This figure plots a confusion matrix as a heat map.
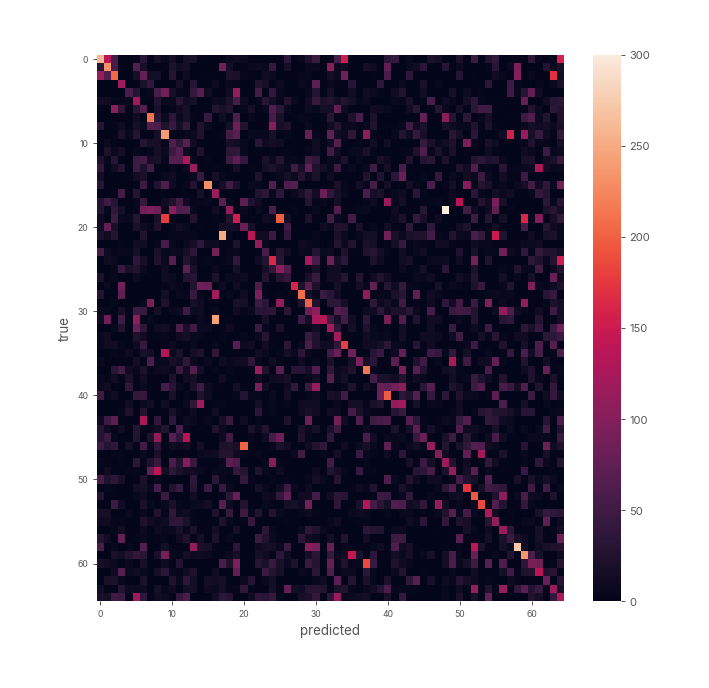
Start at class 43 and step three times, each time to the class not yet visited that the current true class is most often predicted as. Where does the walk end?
63
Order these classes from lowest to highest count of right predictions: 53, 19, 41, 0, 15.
41, 19, 53, 15, 0
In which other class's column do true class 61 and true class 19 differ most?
25
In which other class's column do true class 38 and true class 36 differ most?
49
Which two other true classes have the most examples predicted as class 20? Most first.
46, 17
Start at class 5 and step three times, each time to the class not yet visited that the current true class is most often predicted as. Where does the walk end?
9
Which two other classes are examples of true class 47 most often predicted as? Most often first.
53, 51
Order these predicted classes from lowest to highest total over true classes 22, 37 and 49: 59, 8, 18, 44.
18, 59, 44, 8
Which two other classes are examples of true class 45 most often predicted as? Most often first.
12, 8
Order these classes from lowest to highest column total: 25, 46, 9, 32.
46, 25, 9, 32
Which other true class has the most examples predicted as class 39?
40
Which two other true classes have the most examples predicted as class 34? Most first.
0, 2
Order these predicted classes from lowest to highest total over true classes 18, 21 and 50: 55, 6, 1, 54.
1, 54, 6, 55
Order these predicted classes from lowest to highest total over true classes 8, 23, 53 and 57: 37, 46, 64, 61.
46, 61, 64, 37
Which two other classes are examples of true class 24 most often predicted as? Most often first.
64, 29
